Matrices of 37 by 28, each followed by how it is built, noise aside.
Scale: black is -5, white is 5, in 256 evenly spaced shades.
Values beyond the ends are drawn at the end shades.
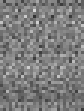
repeating columns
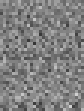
repeating columns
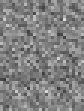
repeating columns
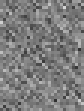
Toeplitz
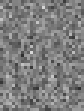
repeating columns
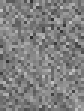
Toeplitz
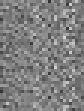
repeating rows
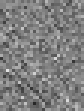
Toeplitz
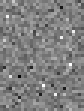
sparse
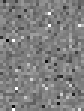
sparse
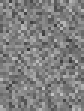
Toeplitz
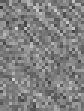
Toeplitz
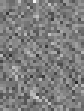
Toeplitz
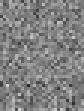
repeating columns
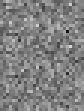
repeating rows
